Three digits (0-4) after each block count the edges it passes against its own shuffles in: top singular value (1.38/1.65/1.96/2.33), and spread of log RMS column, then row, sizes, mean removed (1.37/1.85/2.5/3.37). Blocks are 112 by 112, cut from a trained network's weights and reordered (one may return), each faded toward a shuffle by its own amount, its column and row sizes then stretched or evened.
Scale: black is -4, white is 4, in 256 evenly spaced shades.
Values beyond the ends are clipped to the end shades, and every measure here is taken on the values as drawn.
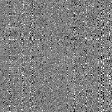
3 3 1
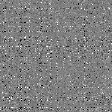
0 3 3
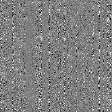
2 4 0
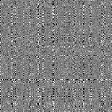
4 4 3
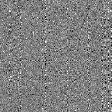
3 3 0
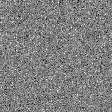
1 0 0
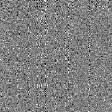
3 3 0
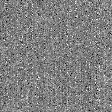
1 2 0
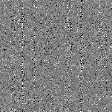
2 3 1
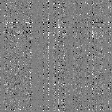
1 4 2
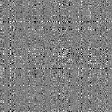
3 4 3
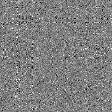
3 2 1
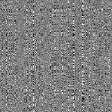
4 4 1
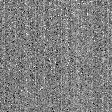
2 0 0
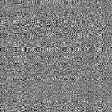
4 2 4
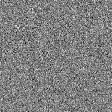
1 0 1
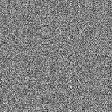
3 1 1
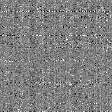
2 0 3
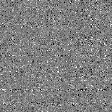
1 2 3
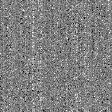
2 2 1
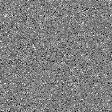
1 1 2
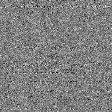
0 0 3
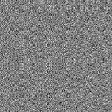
4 2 0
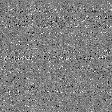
0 0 3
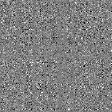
0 3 3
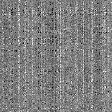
4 3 2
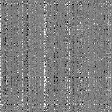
4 4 2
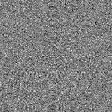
3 0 0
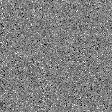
1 1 0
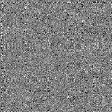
3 2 1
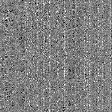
3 3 1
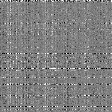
4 1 4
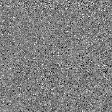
1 2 1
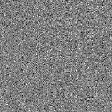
2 2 0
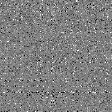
0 2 3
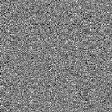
4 2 1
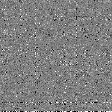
3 1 3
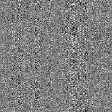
2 4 0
